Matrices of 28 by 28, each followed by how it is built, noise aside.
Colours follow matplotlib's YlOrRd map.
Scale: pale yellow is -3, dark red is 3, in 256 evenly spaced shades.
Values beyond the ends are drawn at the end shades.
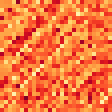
Hankel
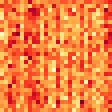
blocks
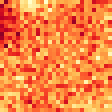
smooth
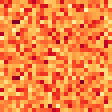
repeating rows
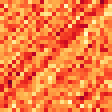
Hankel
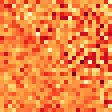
upper triangular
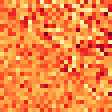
upper triangular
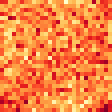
smooth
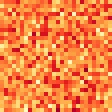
noise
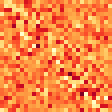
banded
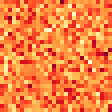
noise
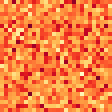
noise
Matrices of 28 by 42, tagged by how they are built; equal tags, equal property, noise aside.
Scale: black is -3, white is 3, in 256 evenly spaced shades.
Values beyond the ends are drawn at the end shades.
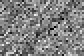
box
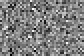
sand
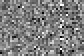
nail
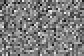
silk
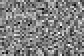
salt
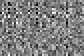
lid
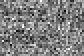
salt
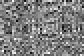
salt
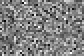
sand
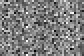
sand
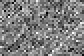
box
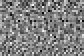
silk
